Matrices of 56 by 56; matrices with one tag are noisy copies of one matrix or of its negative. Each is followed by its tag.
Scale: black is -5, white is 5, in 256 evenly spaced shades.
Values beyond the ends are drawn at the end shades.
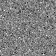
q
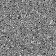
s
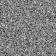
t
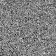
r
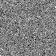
r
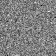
t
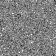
s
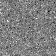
t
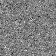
r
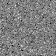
s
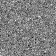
r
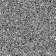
t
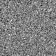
t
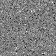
q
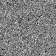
r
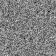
t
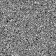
t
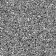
r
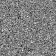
s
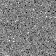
t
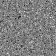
s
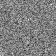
r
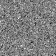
s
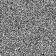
q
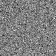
q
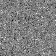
r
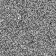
s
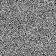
q
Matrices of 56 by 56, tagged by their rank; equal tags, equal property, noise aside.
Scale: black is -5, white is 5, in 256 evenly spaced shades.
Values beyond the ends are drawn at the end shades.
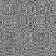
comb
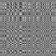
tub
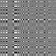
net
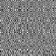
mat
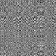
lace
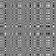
net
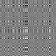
net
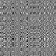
lace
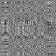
lace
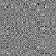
lace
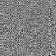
comb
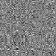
comb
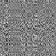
comb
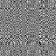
mat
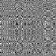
lace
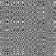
tub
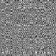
comb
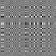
net
